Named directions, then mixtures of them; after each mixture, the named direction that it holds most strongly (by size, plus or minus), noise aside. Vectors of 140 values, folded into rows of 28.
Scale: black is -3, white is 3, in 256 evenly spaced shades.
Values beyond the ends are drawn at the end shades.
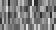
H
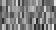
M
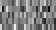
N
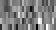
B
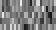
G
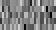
G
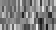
G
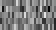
N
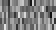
H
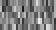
B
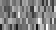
B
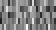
H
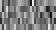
H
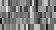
H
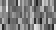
M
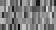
G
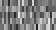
H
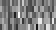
B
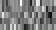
G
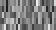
G
